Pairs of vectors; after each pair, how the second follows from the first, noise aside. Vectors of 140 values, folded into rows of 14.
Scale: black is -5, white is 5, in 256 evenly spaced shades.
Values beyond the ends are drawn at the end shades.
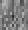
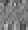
reversed, negated, partly zeroed.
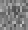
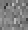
reversed, negated, partly zeroed.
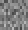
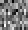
scaled up.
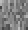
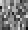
scaled up.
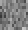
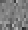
negated, partly zeroed.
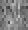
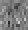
reversed, negated, partly zeroed.
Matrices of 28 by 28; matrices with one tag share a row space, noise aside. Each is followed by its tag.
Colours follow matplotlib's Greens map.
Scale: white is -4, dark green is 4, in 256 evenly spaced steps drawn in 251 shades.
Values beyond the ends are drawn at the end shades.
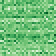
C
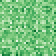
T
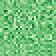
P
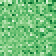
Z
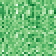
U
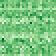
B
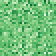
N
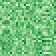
T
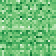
B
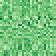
N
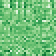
T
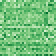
C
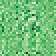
U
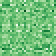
T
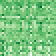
B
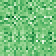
P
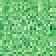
N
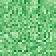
N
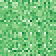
N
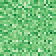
N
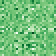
U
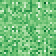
N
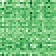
B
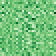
U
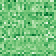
C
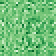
U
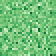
N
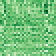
C
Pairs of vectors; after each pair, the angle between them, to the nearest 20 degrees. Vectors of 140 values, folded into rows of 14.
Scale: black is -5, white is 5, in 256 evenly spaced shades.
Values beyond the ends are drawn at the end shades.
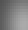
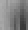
160 degrees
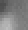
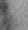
100 degrees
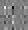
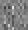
140 degrees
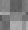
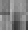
140 degrees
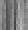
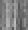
160 degrees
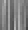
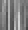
20 degrees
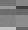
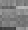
160 degrees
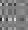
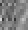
140 degrees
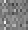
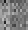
140 degrees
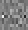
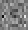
140 degrees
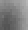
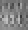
120 degrees
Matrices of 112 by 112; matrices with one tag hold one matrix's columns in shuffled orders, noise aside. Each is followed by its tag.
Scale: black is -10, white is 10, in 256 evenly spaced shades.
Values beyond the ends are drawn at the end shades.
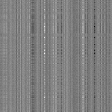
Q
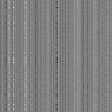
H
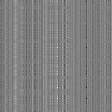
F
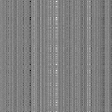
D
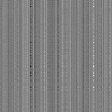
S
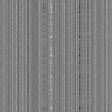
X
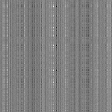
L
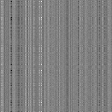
D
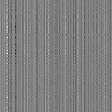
Q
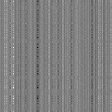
F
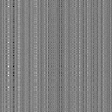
S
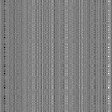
F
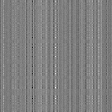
F
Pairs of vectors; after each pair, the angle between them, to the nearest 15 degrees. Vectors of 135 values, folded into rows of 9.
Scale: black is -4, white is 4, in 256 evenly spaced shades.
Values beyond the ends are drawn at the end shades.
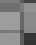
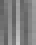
90 degrees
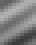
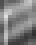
30 degrees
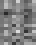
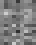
165 degrees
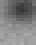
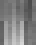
60 degrees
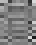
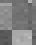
90 degrees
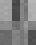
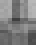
30 degrees
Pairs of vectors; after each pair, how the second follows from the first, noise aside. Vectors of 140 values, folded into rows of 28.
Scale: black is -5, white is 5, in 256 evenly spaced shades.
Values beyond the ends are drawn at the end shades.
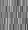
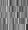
sign-scrambled.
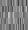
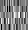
reversed, scaled up.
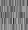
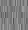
shrunk.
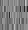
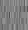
shrunk.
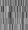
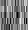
reversed, scaled up.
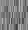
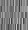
sign-scrambled.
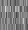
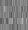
reversed, shrunk.
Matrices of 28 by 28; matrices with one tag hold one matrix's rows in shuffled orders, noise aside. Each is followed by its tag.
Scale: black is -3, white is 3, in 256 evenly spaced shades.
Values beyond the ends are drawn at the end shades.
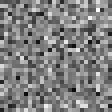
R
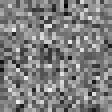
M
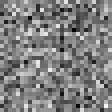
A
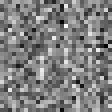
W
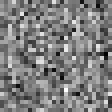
W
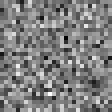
M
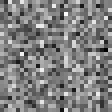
W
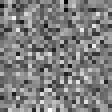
M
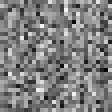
W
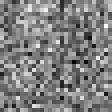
A
